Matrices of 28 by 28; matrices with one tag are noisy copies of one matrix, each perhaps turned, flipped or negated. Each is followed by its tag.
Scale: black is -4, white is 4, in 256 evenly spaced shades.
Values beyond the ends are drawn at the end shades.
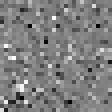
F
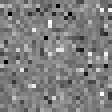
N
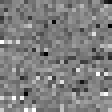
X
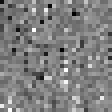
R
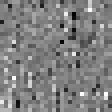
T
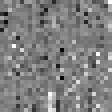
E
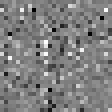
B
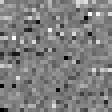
X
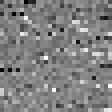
X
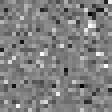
F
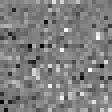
R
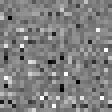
N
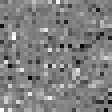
R
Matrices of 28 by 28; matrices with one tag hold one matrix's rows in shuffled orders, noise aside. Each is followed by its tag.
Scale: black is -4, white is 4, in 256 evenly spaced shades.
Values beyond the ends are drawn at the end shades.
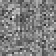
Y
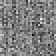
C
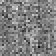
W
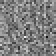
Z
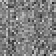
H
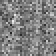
Y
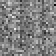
Y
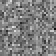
Y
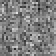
W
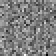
Z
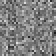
H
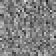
Z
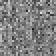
C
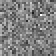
C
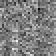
W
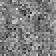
W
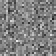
H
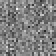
H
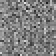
Z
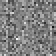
H
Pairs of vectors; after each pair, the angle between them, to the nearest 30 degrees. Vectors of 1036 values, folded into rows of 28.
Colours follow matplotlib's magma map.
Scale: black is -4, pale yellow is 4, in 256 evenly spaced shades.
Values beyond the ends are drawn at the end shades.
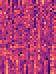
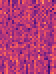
30 degrees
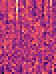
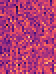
120 degrees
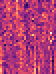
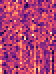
30 degrees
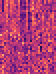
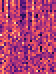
30 degrees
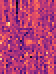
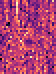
150 degrees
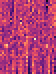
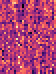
90 degrees
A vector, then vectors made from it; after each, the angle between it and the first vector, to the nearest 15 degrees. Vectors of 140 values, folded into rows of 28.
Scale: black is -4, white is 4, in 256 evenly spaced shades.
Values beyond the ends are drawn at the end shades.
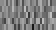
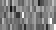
90 degrees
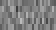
60 degrees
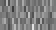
150 degrees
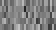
135 degrees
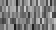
30 degrees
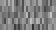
30 degrees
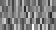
165 degrees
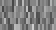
135 degrees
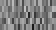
15 degrees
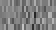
30 degrees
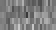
135 degrees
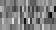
105 degrees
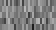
30 degrees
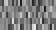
120 degrees
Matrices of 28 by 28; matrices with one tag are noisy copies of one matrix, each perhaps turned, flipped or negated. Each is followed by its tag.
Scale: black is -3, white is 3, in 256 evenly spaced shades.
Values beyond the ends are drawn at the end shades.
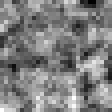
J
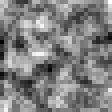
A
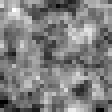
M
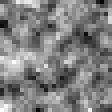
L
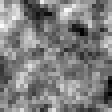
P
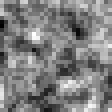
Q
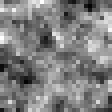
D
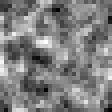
A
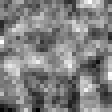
J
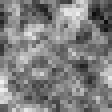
P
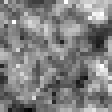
P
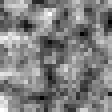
J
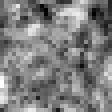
P
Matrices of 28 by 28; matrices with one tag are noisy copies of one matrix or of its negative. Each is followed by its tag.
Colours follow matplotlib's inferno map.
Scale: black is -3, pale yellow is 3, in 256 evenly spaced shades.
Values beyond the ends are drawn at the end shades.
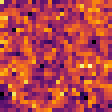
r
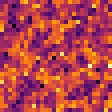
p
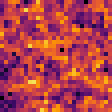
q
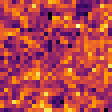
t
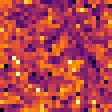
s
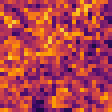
t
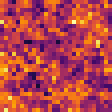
q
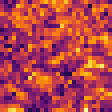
s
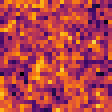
r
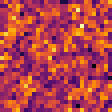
p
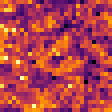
s
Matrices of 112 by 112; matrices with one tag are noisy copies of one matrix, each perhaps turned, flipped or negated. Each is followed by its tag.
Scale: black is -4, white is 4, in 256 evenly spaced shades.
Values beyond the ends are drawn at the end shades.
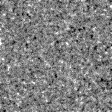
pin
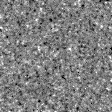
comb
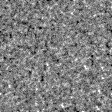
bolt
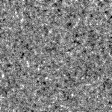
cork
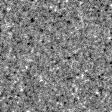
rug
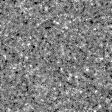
cork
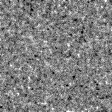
pin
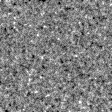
pin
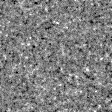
cork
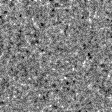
cork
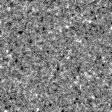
rug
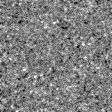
cork
